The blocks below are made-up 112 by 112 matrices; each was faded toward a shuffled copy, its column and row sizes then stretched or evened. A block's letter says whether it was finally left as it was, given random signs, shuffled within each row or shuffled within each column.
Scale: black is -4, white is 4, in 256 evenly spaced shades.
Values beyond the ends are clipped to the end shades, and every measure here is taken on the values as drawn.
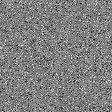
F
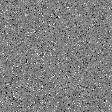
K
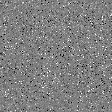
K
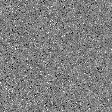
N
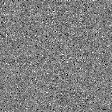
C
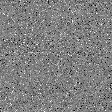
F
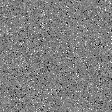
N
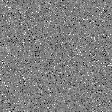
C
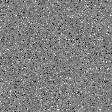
F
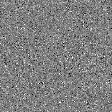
C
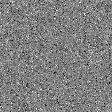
N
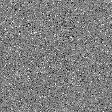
N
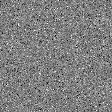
N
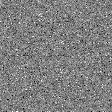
F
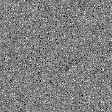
K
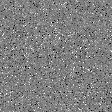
F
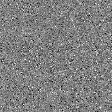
C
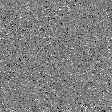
F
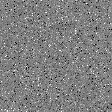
N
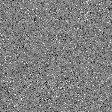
F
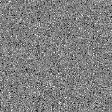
C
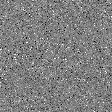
F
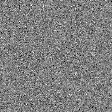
K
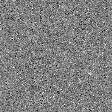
N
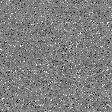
F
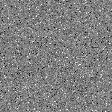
N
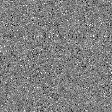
C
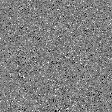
K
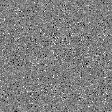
C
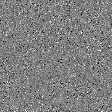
C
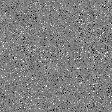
K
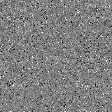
C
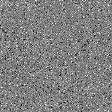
K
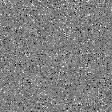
C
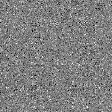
C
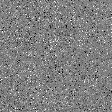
K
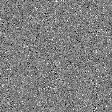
N
